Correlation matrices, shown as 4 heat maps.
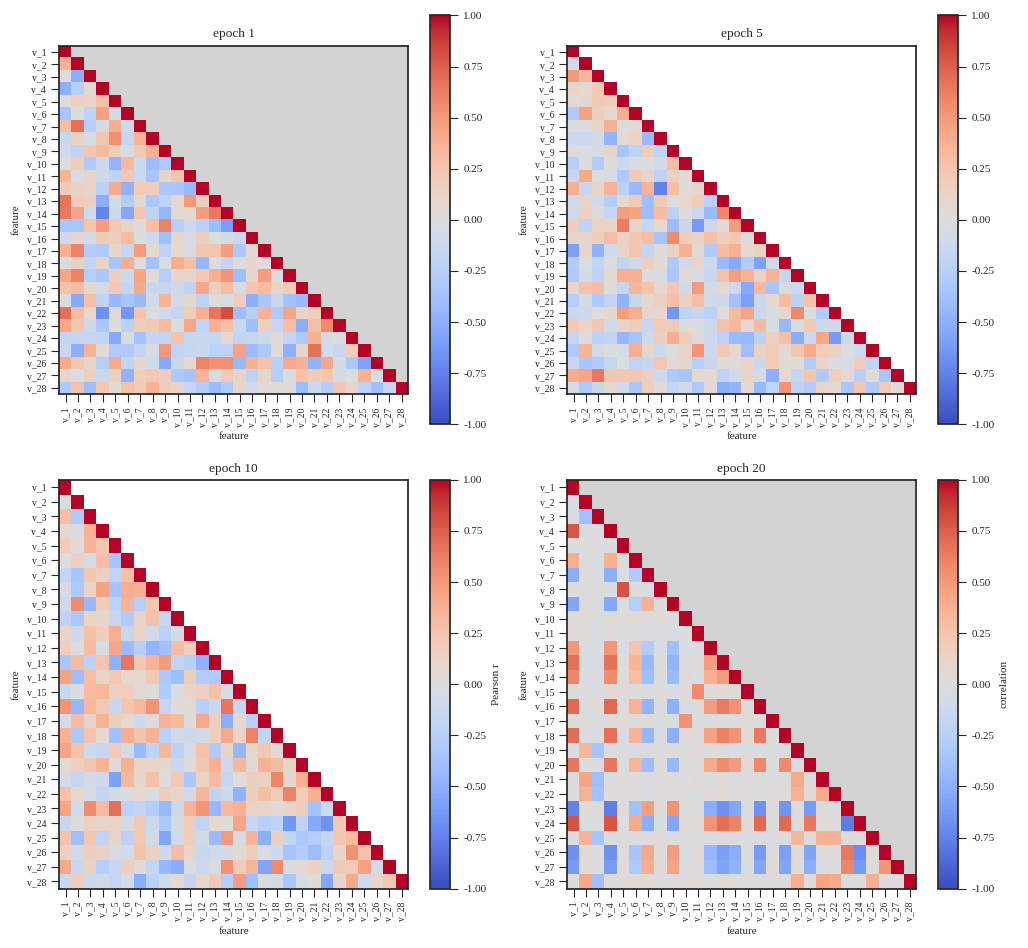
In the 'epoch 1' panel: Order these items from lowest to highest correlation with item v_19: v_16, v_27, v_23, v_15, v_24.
v_15, v_24, v_27, v_16, v_23
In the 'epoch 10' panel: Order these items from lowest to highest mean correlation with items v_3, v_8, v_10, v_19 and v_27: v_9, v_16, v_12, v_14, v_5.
v_9, v_5, v_12, v_14, v_16
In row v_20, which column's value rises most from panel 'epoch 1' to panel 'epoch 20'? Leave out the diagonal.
v_24
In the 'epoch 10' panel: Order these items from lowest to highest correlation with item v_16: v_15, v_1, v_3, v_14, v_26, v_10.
v_15, v_10, v_26, v_3, v_1, v_14
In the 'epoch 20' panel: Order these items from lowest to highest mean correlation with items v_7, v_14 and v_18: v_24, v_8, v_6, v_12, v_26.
v_26, v_8, v_6, v_12, v_24
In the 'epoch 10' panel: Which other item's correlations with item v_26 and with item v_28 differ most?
v_7
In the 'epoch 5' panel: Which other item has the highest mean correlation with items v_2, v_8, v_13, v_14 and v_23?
v_6
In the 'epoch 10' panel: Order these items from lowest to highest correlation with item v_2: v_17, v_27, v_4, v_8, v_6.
v_8, v_27, v_4, v_6, v_17
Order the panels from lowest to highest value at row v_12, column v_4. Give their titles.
epoch 1, epoch 10, epoch 5, epoch 20
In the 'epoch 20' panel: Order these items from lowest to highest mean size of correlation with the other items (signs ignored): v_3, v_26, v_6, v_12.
v_3, v_6, v_12, v_26
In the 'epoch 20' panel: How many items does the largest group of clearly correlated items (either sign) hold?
15
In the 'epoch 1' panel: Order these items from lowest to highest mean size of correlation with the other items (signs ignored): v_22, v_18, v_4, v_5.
v_18, v_5, v_4, v_22
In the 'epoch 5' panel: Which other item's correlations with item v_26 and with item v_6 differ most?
v_2
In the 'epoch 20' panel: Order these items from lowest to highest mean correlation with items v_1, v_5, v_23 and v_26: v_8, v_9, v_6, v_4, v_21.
v_4, v_6, v_21, v_9, v_8
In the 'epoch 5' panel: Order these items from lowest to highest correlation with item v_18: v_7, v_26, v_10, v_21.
v_10, v_26, v_7, v_21
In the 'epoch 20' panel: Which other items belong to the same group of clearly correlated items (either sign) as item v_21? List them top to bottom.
v_2, v_3, v_19, v_22, v_25, v_28
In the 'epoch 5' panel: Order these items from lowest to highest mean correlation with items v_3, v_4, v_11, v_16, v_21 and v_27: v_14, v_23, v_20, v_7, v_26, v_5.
v_26, v_14, v_5, v_23, v_7, v_20
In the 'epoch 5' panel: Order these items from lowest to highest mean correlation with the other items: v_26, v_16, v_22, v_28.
v_28, v_26, v_22, v_16
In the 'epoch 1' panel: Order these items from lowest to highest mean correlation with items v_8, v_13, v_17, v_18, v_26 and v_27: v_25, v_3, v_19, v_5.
v_25, v_3, v_5, v_19
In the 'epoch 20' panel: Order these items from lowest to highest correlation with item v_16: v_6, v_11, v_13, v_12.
v_11, v_6, v_12, v_13
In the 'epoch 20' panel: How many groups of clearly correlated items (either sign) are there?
5
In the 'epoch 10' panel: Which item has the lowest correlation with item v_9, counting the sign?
v_25
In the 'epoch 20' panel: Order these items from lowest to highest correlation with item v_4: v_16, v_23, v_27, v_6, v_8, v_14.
v_23, v_27, v_8, v_6, v_14, v_16
